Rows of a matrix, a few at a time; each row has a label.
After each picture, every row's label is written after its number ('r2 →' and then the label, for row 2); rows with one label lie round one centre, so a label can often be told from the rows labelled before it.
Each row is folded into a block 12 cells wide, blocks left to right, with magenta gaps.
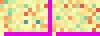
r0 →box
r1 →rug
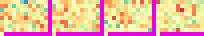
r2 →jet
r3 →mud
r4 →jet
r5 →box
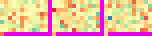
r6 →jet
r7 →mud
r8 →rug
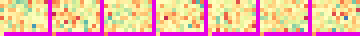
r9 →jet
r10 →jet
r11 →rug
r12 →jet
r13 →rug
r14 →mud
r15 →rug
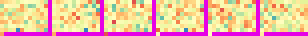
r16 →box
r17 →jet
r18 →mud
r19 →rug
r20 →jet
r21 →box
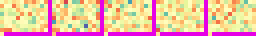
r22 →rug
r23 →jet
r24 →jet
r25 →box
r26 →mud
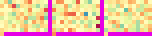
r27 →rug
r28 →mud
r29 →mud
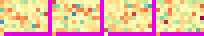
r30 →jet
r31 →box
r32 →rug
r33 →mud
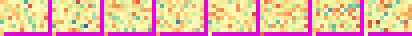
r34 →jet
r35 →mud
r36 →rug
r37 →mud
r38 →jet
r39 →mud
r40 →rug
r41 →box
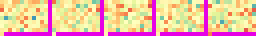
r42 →rug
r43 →box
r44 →mud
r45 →mud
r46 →rug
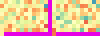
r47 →rug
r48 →rug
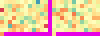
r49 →mud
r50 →jet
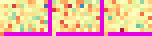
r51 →rug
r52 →mud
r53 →mud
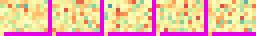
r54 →box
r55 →rug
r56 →mud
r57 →rug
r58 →mud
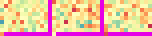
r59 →jet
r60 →box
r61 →rug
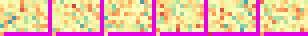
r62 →box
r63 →box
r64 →mud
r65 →jet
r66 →mud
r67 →box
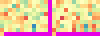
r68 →jet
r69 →jet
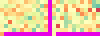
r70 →mud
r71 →rug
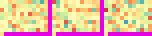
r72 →mud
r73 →box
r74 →mud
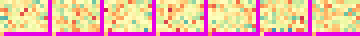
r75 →mud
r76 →box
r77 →mud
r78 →mud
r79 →rug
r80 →rug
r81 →mud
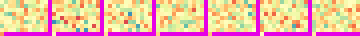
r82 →box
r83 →jet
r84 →jet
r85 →box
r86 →mud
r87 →jet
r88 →box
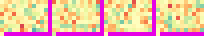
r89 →jet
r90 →jet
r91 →rug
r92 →rug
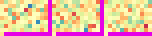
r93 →box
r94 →jet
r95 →box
